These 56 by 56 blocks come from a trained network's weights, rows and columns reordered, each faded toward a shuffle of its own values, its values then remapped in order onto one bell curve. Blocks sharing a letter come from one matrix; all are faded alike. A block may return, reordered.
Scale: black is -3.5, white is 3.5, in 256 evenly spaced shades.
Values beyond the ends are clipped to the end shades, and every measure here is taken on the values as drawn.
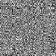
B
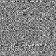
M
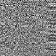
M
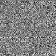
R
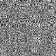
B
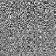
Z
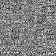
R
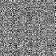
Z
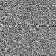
R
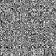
Z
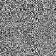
Z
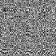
Z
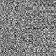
R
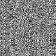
B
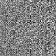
Z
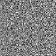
B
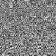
M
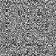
Z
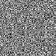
M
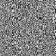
B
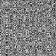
Z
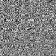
M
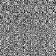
B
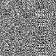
R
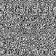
M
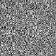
B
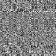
M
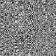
B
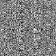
B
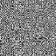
B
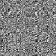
Z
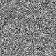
R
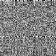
Z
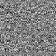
M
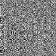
B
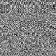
M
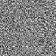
R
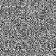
M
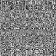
Z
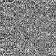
B
